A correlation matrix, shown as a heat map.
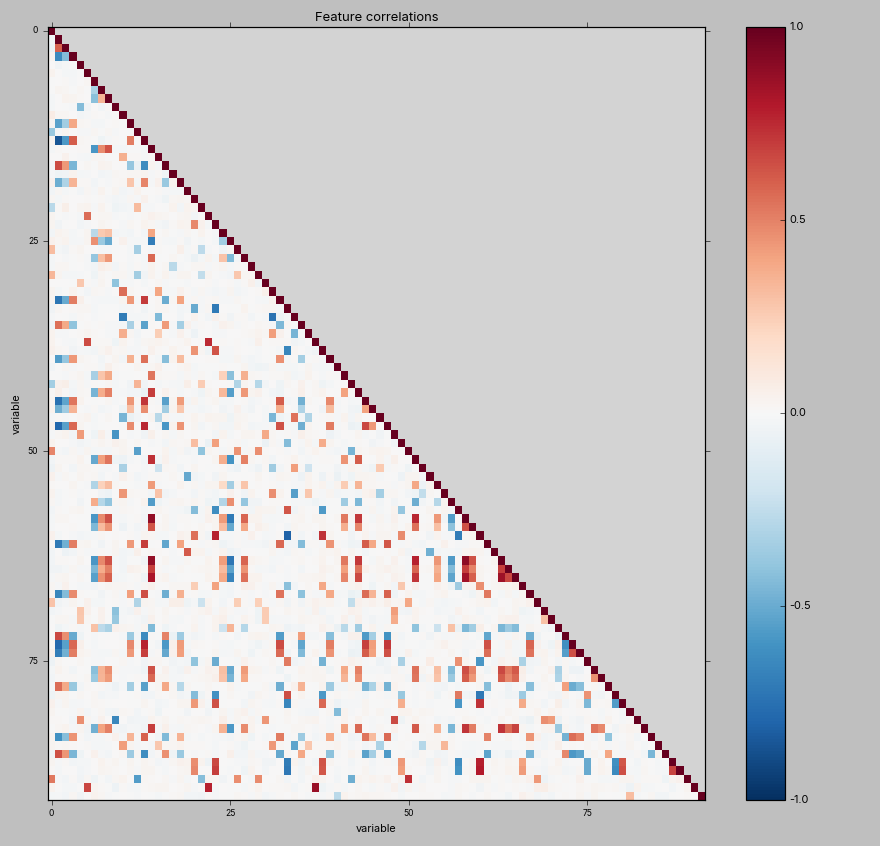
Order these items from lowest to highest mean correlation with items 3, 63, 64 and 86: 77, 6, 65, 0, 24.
6, 0, 24, 77, 65
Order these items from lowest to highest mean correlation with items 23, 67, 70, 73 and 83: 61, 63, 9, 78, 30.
78, 9, 30, 63, 61
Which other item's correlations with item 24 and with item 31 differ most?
34
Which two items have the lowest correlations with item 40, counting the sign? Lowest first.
81, 91
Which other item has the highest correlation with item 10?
31
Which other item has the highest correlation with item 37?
90
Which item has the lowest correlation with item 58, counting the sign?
25
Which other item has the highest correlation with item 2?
1
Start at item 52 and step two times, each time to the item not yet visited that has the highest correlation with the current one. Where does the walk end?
46
